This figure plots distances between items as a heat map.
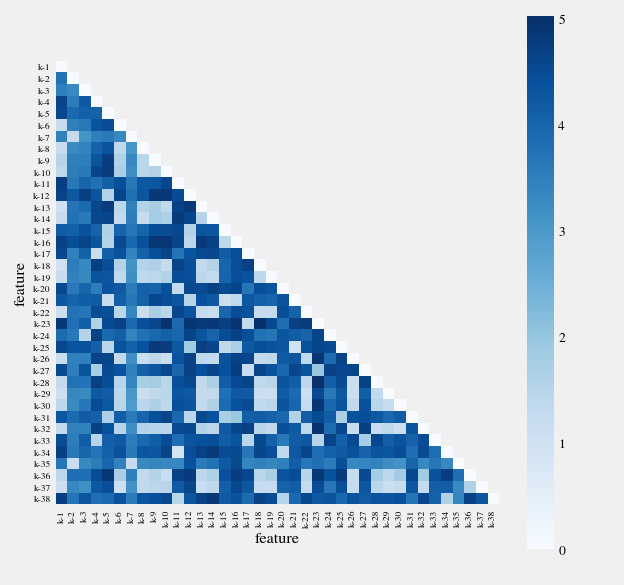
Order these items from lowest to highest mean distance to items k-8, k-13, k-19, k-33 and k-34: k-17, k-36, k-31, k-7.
k-36, k-7, k-17, k-31
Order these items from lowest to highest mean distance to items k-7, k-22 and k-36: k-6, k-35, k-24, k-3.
k-6, k-35, k-3, k-24
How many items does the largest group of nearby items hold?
17
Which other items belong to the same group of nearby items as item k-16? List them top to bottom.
k-5, k-12, k-15, k-21, k-25, k-31
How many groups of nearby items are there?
6
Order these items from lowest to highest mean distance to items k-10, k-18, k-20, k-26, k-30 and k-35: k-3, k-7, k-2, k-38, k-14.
k-14, k-7, k-2, k-3, k-38
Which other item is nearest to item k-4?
k-17
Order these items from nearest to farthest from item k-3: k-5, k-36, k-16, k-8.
k-8, k-36, k-5, k-16
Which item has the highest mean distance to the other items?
k-23
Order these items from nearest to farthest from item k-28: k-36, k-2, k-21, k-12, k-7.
k-36, k-7, k-2, k-21, k-12
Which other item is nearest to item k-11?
k-34
